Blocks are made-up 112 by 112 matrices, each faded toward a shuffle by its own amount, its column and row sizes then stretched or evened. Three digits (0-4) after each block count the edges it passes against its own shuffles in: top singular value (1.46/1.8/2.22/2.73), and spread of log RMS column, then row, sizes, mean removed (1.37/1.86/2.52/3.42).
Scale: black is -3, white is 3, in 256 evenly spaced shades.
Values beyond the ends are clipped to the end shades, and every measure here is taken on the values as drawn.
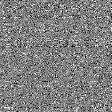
1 1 3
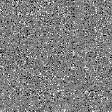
1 2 2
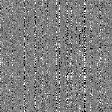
3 4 0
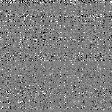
0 3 4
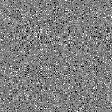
3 2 1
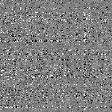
1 2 4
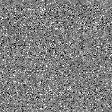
2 1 2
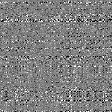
3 2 4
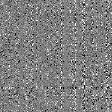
2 4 1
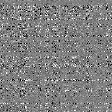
1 3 4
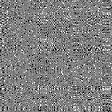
4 2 2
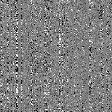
3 4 0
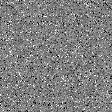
0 0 2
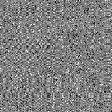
4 2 0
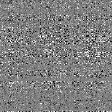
1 3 4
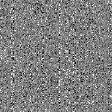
2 3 1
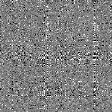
3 3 3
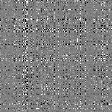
4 4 4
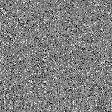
2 0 0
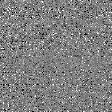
1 2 3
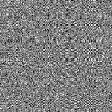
4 2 2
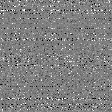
1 1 4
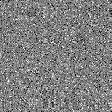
2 0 0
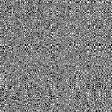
4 3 3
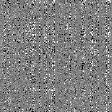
2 4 2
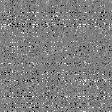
2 3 4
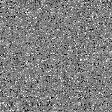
1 0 2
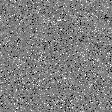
0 0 1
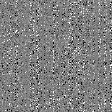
0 4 1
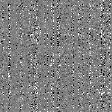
0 4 2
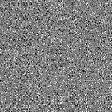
3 1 0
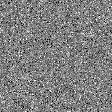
0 0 1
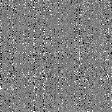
0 4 2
